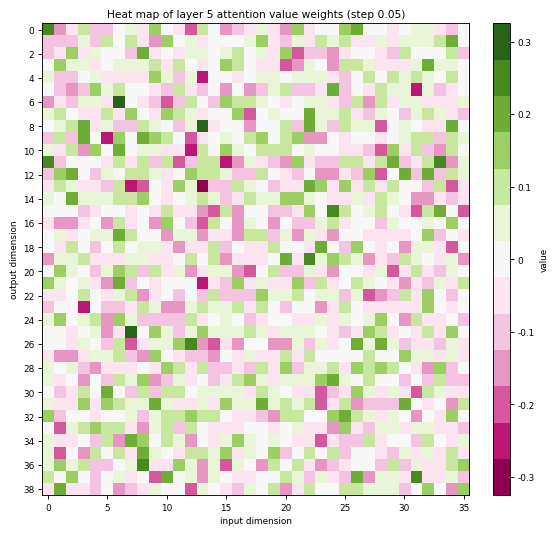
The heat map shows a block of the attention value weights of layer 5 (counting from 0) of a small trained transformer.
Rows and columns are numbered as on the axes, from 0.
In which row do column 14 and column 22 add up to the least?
26
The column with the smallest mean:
13
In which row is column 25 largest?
32
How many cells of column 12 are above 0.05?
8
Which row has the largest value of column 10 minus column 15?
11
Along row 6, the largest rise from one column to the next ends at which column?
6
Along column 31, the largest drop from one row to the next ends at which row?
5
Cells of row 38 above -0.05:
22
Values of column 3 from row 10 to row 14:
-0.15 0 0 -0.05 0.05
